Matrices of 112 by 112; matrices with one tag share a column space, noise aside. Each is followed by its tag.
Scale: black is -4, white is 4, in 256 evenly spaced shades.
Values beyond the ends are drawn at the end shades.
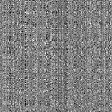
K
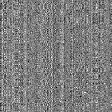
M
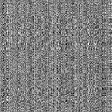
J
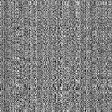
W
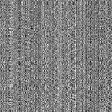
W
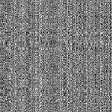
J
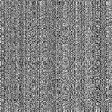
W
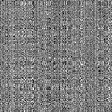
W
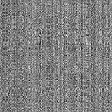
J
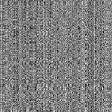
W
